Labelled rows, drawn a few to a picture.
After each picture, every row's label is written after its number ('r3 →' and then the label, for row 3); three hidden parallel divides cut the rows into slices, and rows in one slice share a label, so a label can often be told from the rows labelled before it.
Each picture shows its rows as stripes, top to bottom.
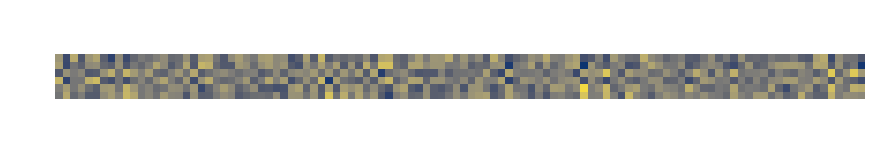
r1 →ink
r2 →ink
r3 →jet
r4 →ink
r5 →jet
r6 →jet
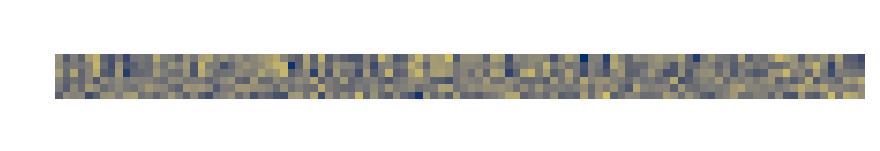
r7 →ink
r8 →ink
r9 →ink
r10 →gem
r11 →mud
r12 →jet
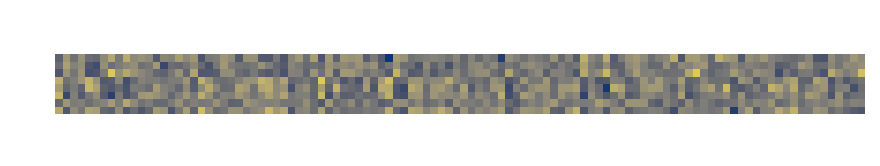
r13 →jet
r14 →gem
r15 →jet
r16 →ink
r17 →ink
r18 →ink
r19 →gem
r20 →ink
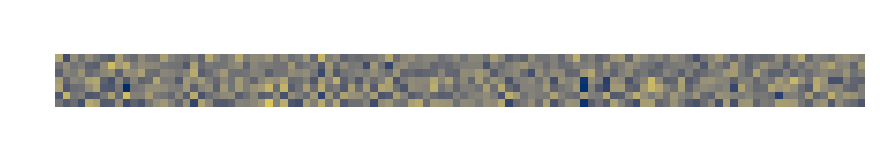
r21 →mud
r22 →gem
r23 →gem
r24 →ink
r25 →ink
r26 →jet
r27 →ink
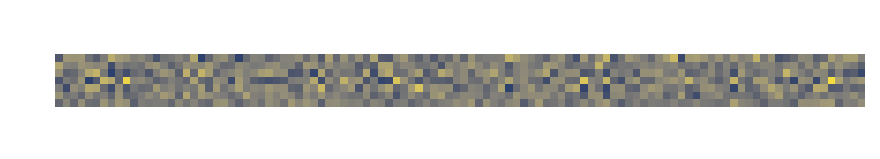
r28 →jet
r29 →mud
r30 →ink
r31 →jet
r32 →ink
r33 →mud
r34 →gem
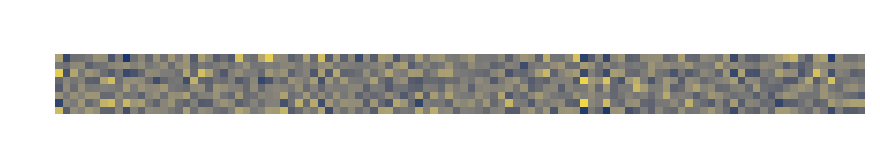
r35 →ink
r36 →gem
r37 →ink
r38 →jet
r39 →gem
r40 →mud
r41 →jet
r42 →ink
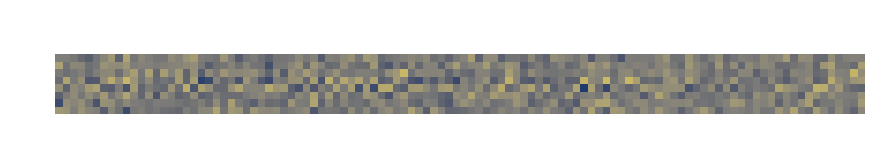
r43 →gem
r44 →gem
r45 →gem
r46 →jet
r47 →ink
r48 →gem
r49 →gem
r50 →mud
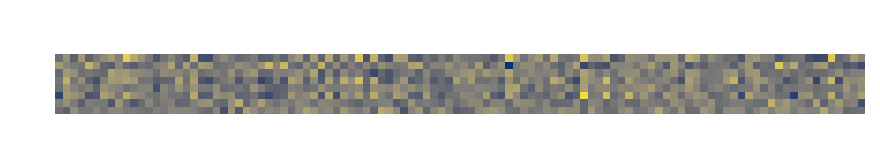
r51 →jet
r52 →ink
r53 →gem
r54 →jet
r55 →gem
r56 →jet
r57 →mud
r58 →mud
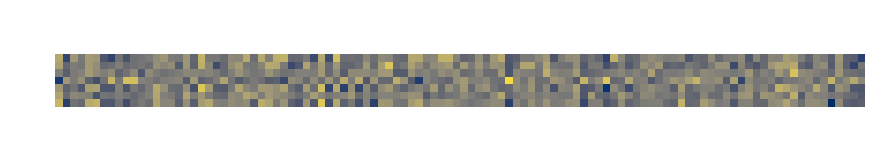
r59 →ink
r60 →ink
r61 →mud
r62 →jet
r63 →ink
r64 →mud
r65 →ink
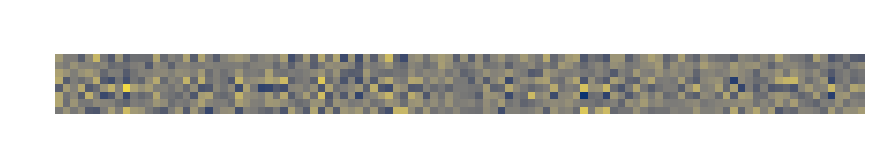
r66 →ink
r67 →mud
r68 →mud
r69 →ink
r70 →jet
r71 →ink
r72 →mud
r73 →jet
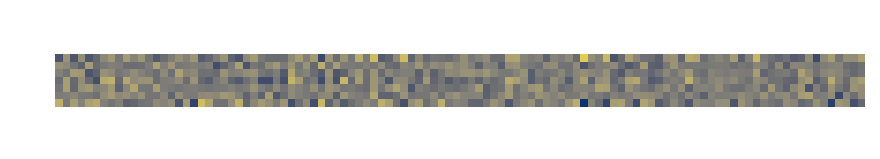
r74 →jet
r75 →mud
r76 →gem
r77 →jet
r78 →gem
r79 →gem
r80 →ink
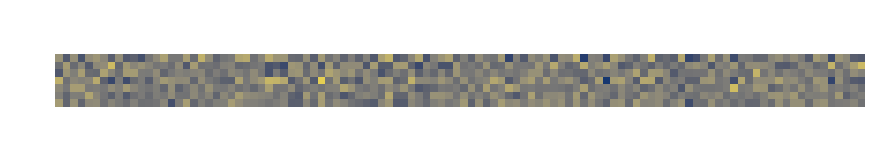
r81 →ink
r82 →jet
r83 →gem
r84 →ink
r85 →gem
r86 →mud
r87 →mud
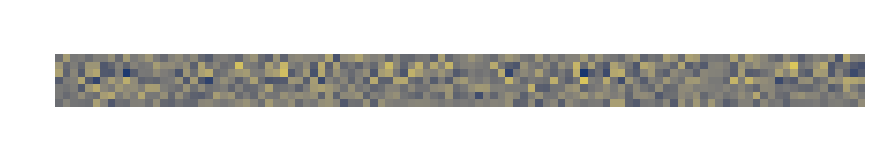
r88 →gem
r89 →ink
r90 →ink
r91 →jet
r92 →mud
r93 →gem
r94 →mud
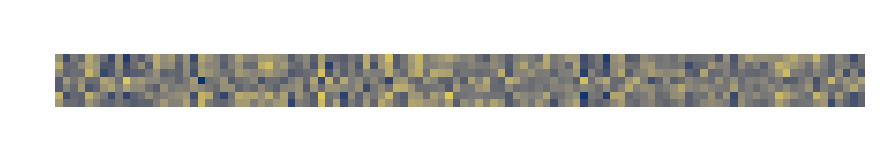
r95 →ink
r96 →ink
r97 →ink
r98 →jet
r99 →gem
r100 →ink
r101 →ink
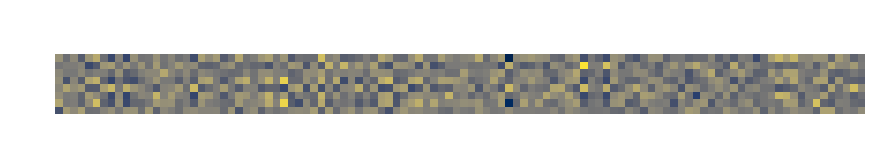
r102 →ink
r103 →jet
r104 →mud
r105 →ink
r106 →jet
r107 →ink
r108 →ink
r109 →gem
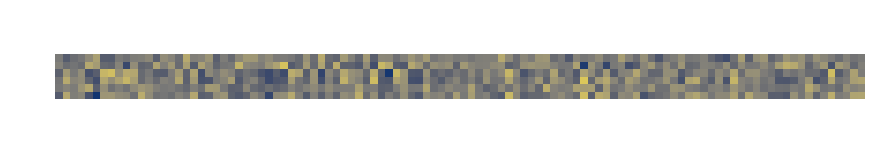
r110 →mud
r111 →ink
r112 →jet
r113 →jet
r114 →gem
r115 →jet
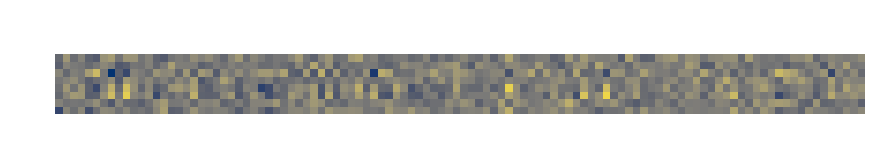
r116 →gem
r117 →gem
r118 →ink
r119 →gem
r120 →jet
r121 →jet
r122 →mud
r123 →gem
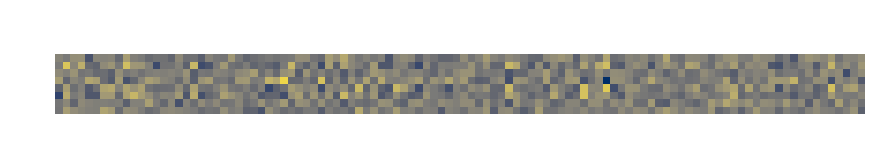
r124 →gem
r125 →jet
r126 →mud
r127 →ink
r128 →jet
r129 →jet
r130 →mud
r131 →gem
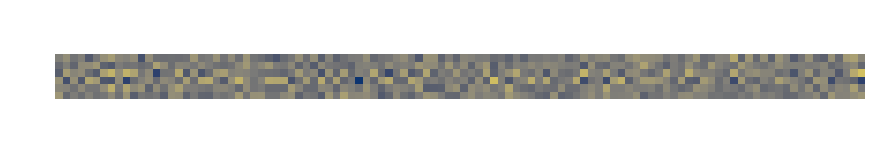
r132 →gem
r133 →mud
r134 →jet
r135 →ink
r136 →gem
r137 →gem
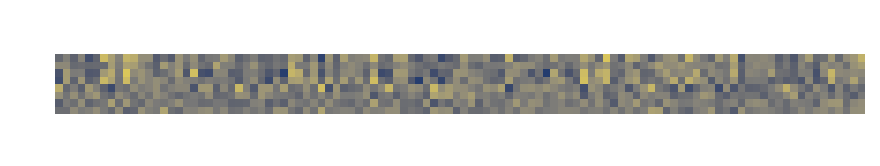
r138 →jet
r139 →gem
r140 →jet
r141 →jet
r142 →ink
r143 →mud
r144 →gem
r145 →mud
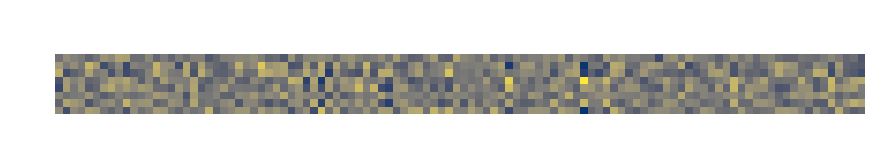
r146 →gem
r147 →ink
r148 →ink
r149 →jet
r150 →jet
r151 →mud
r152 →jet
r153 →ink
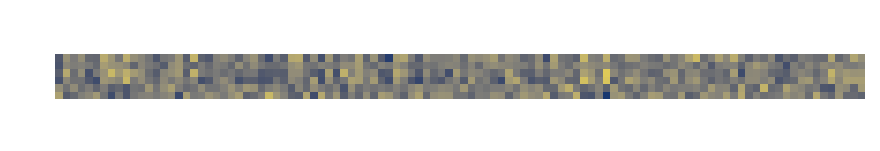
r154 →jet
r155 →gem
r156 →jet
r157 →jet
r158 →mud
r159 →ink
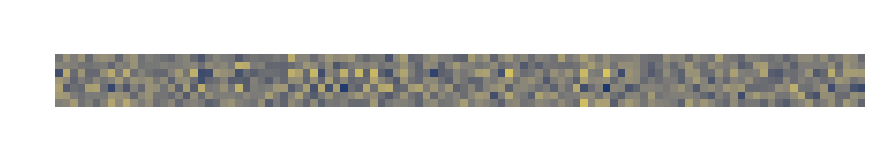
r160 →gem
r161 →gem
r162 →jet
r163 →gem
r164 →ink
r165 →gem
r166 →gem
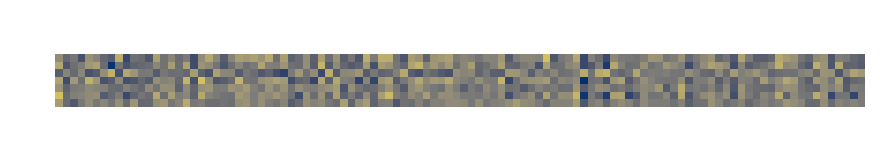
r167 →ink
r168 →ink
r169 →jet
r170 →ink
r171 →mud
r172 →ink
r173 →mud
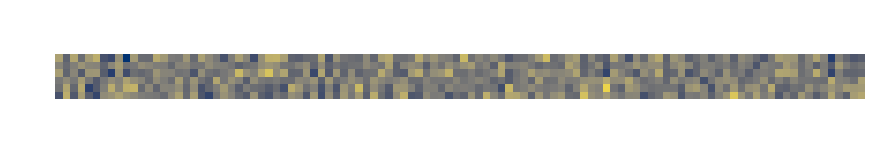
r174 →ink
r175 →mud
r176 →ink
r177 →gem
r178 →jet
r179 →jet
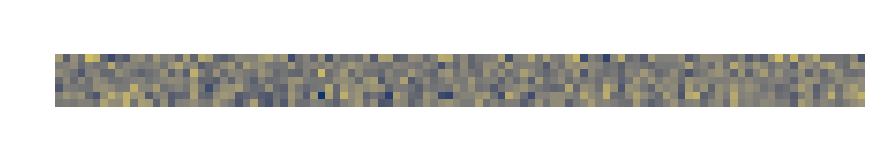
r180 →ink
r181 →gem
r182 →mud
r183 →gem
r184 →gem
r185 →jet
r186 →gem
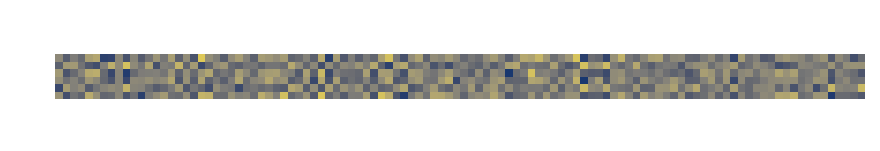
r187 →ink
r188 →jet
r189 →ink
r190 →ink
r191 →jet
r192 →ink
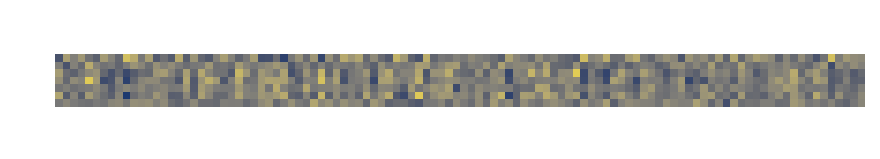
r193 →jet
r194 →mud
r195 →ink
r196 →ink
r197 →mud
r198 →ink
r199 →gem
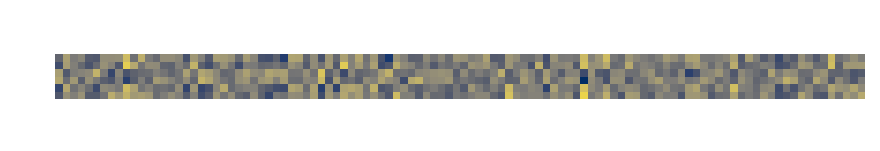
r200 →jet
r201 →jet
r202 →ink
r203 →ink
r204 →jet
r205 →jet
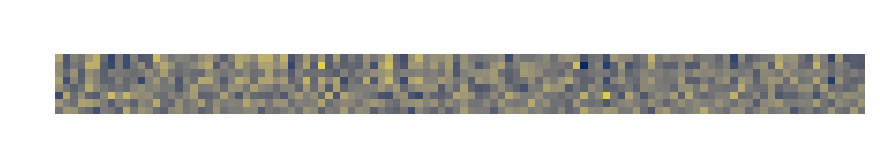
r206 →ink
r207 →ink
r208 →mud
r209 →ink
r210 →mud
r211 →jet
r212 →mud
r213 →gem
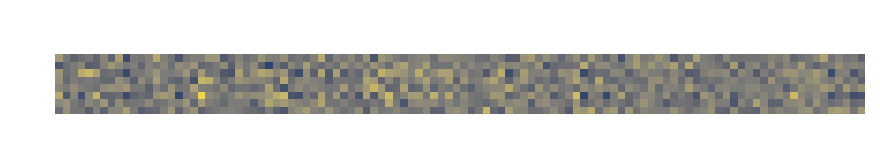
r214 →mud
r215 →gem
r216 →ink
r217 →mud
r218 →gem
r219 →ink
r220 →mud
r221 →gem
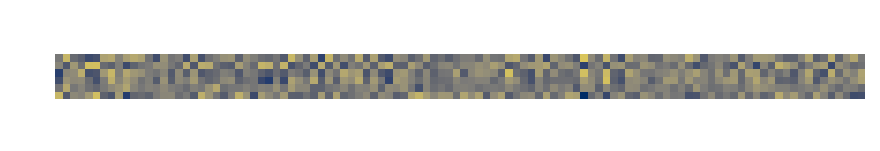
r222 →jet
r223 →ink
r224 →jet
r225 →jet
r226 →gem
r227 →ink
